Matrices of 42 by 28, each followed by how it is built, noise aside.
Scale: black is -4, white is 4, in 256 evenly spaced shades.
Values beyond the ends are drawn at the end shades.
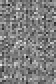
blocks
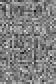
blocks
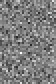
repeating rows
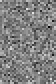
repeating rows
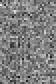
blocks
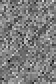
Hankel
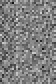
repeating rows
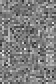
blocks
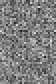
blocks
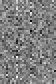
uneven columns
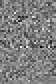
uneven rows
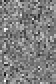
uneven columns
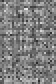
blocks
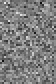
noise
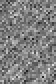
Hankel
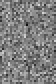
repeating rows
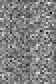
repeating rows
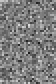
repeating rows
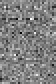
uneven rows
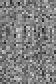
blocks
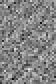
Hankel
